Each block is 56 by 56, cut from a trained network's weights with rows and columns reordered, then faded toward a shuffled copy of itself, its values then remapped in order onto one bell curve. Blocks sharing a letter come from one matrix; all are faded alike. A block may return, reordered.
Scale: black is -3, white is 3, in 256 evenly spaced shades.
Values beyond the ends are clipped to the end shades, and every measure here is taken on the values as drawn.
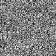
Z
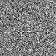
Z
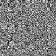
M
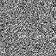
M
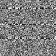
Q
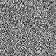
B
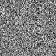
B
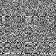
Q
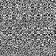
Q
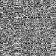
Q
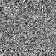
Z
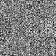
B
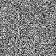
B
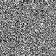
B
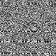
Q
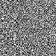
B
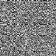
M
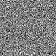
B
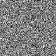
Z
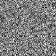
M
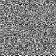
Q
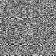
Q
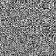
M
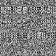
Q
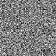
B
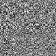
M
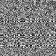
Q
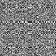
Q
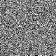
Z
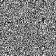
Z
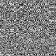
Q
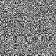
M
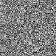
M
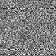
Q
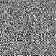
Q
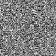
Z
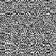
Q
